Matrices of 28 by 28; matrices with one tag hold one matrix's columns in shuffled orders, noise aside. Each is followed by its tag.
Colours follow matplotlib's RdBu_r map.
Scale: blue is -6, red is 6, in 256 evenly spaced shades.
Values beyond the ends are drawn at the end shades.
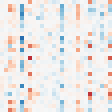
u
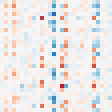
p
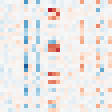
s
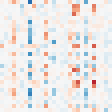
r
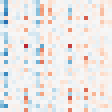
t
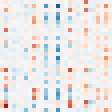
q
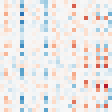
p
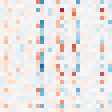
s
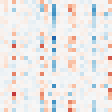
u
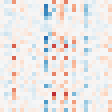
u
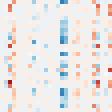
r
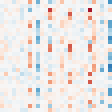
s
